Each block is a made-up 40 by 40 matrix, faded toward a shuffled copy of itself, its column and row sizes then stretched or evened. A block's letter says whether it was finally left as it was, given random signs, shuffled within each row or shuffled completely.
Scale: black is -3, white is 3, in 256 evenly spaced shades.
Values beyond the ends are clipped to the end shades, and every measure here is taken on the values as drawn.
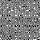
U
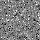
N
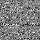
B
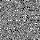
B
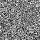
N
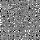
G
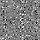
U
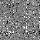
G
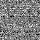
B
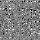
G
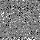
B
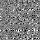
G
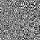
U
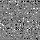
B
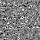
B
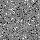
N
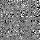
G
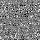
B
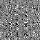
U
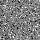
N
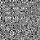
U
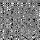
U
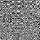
U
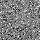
N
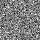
N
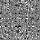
G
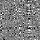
U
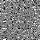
G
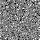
N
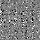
G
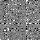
G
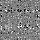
G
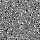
N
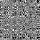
U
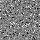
N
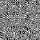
U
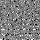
B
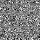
B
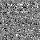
B
